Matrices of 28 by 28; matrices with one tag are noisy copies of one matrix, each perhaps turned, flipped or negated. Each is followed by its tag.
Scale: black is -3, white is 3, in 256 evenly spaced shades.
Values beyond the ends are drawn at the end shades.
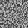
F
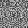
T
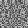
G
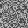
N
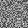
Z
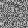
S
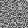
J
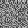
J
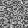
F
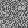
J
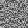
G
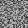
F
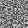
F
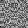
G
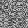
J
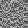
G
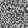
F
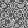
N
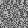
G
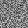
S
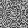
T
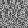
G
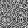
J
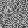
S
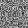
T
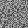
S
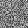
S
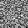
F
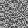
G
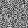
S
